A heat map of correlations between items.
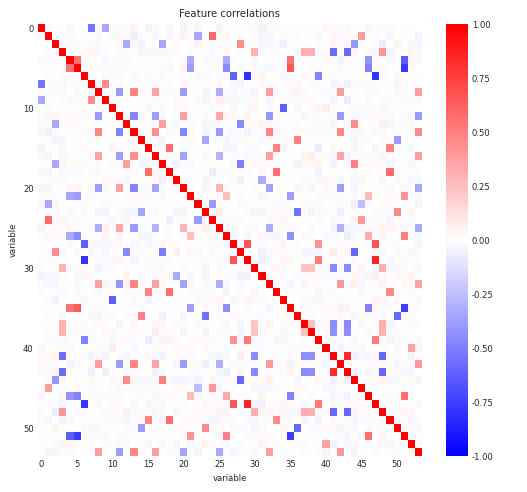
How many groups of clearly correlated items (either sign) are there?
12
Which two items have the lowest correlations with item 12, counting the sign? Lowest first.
28, 2
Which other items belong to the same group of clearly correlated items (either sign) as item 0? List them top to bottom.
7, 9
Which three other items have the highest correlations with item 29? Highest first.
47, 27, 39
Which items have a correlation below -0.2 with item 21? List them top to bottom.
4, 5, 35
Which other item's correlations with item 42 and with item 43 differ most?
41
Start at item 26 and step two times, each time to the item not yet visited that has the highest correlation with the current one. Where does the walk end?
46
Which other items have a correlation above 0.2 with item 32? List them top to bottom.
8, 13, 16, 42, 53
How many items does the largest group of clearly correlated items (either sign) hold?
9
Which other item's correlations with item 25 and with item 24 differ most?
1
